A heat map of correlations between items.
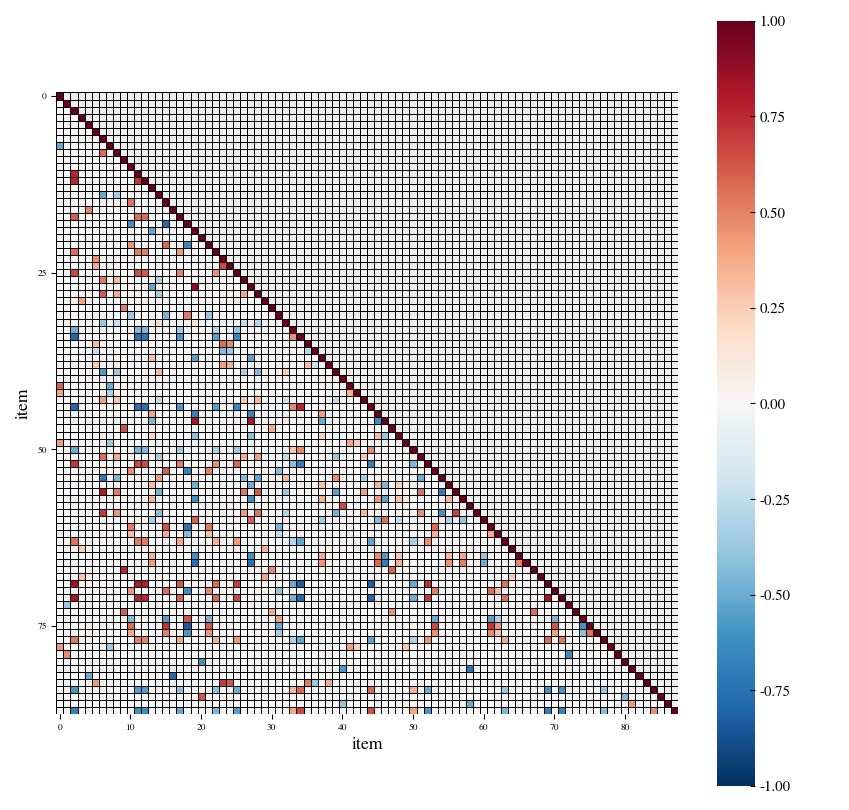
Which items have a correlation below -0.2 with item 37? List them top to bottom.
19, 27, 46, 60
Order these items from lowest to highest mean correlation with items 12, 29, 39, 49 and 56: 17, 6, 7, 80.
7, 80, 6, 17
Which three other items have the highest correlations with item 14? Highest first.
54, 39, 32
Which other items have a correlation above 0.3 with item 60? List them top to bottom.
19, 27, 46
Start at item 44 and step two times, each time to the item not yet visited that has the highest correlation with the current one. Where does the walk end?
87
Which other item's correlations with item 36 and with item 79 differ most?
72
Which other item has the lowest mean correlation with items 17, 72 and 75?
18
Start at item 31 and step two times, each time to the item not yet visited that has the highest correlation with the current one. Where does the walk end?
74
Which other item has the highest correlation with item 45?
66
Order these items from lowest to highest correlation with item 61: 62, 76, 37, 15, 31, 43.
31, 37, 43, 62, 76, 15
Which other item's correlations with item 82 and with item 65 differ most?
16
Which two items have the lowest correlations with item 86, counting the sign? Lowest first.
58, 40
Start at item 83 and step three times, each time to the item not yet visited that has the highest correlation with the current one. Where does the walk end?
35
